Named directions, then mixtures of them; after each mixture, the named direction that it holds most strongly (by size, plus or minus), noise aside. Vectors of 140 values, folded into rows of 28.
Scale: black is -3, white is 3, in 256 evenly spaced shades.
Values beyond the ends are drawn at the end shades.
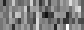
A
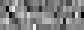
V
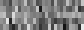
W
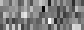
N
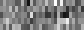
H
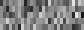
N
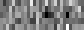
A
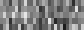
W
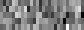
A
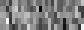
W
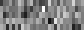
N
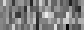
A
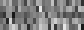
W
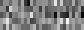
H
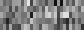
H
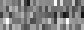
H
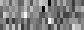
N
